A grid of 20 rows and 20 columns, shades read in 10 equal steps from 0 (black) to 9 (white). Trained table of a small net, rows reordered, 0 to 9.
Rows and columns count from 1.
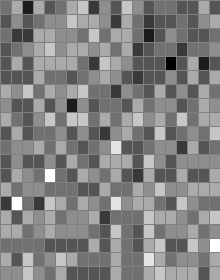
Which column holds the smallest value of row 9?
3
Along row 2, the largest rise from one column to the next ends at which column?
12
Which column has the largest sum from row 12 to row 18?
14
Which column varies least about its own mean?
6
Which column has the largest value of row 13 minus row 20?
5
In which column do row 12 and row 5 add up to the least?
16
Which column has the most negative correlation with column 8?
18
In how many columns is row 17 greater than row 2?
11
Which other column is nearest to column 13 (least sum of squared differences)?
19
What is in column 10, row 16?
2
